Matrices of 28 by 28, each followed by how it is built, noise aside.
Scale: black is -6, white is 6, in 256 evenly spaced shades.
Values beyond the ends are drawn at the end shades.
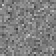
noise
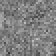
smooth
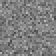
noise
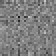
low rank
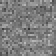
blocks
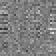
low rank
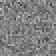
noise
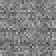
blocks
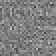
blocks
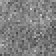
smooth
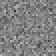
noise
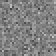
noise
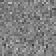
noise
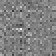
low rank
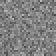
noise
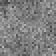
smooth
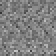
repeating columns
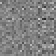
low rank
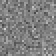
noise
